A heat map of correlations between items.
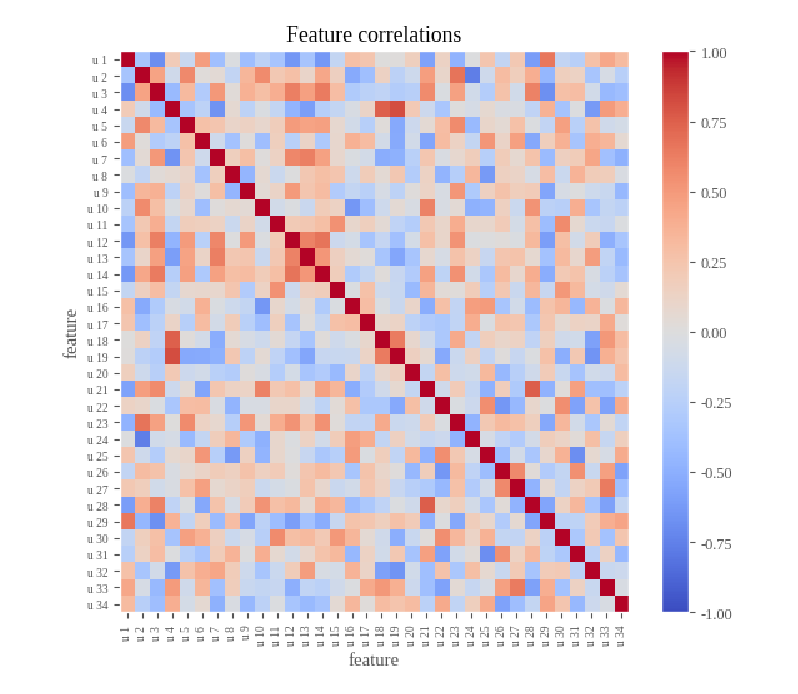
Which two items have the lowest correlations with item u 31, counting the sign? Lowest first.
u 25, u 22
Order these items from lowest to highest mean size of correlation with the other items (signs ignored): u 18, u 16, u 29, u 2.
u 18, u 16, u 2, u 29
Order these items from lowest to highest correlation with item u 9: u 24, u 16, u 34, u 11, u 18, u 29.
u 29, u 34, u 24, u 16, u 18, u 11
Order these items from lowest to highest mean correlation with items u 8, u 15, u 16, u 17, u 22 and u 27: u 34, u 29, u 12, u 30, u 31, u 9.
u 9, u 12, u 31, u 34, u 29, u 30
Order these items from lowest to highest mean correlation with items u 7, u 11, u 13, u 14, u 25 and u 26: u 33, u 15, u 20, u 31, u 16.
u 20, u 33, u 16, u 31, u 15
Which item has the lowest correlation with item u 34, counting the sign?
u 26
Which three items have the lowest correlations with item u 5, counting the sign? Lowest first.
u 19, u 24, u 4
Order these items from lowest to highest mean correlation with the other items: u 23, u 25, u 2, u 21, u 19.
u 19, u 25, u 21, u 2, u 23
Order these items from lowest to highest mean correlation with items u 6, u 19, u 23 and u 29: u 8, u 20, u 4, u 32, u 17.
u 32, u 8, u 20, u 17, u 4
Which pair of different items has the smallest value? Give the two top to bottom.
u 2, u 24
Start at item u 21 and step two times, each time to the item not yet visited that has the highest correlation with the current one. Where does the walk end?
u 3
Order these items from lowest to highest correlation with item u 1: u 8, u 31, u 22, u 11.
u 11, u 31, u 8, u 22
